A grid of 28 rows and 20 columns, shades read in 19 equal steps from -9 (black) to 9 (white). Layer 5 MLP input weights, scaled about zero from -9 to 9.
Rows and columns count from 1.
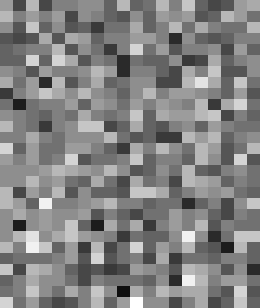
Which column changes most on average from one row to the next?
11
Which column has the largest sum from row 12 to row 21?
1
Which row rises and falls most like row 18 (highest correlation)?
25
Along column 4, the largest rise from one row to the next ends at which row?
9
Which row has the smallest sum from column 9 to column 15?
6
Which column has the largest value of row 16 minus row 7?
10
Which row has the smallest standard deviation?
20
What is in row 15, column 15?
-2
